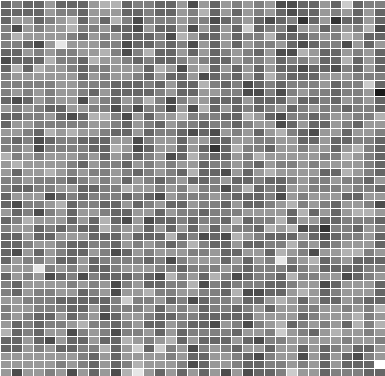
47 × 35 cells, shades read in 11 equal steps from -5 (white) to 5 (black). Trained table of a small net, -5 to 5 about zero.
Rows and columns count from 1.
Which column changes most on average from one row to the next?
18
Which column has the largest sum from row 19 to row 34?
21
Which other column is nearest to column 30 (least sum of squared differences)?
9
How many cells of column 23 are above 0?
19
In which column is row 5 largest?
16
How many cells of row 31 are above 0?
12
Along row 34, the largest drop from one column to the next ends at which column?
4
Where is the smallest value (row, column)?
46, 35
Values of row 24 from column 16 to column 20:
-1 0 -2 0 0
